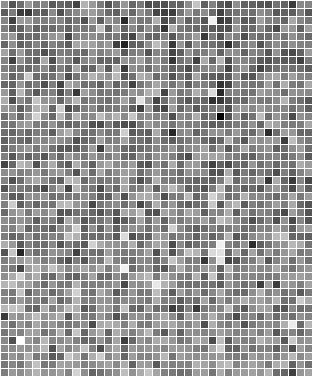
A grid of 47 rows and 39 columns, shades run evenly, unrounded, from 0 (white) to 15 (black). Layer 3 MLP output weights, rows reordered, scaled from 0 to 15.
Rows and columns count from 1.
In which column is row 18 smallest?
37
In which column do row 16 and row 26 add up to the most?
12
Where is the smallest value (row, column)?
43, 3
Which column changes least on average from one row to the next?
23
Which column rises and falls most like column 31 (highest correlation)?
26
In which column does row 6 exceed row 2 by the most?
16
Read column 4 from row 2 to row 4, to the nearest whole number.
12 6 7
